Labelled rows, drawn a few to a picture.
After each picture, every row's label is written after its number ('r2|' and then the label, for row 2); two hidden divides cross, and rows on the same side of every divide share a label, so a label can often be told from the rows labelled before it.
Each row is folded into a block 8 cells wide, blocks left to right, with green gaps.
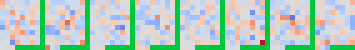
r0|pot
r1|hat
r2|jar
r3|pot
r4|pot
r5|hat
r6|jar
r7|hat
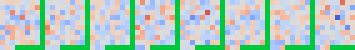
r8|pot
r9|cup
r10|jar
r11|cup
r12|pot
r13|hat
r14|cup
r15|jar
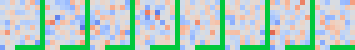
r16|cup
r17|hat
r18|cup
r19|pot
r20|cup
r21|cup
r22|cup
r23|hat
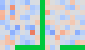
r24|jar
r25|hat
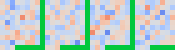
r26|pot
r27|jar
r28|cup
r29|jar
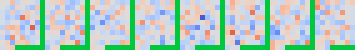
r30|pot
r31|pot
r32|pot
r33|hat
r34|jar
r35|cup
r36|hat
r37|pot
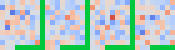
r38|jar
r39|pot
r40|pot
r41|hat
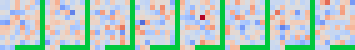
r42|cup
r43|jar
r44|pot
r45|cup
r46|pot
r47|cup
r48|jar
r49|cup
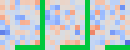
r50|hat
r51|pot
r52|cup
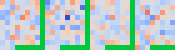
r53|pot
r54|jar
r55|pot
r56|pot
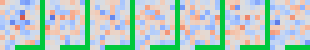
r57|pot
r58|cup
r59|jar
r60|jar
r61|jar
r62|pot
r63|cup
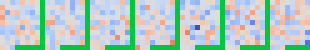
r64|hat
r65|hat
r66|cup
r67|hat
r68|jar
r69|pot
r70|cup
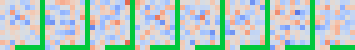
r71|pot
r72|cup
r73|hat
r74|pot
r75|pot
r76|hat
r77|jar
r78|hat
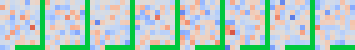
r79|pot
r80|pot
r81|cup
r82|pot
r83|hat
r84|cup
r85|jar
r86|jar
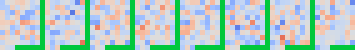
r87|jar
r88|hat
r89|cup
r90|cup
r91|cup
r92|jar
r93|hat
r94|cup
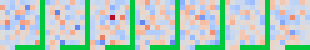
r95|hat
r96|jar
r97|pot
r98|cup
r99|jar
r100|hat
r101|pot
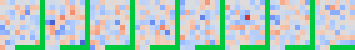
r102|hat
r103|cup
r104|cup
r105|pot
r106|jar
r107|pot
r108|cup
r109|cup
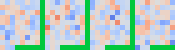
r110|hat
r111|jar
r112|jar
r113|cup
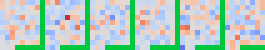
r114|pot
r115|pot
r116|jar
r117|jar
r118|cup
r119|pot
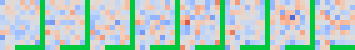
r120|cup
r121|cup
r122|pot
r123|hat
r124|hat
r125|cup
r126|jar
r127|jar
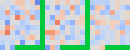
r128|cup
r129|cup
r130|jar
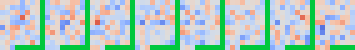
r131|pot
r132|cup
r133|hat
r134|cup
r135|cup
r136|cup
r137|cup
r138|hat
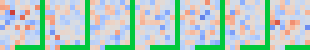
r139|pot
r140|hat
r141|hat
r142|jar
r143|jar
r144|hat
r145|hat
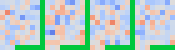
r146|jar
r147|hat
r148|hat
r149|hat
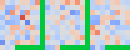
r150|pot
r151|jar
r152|cup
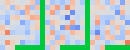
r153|cup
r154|jar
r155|hat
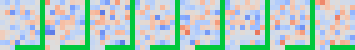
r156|jar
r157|hat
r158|jar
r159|jar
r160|cup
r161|jar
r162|jar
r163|pot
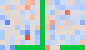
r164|cup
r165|hat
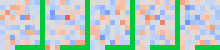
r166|jar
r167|pot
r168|cup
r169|jar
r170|pot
